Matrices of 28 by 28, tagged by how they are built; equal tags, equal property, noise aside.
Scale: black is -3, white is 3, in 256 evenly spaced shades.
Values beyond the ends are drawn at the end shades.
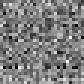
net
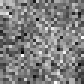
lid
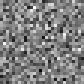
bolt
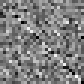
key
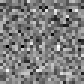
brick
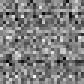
brick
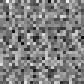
brick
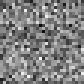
brick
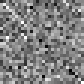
key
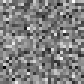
bolt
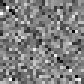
key
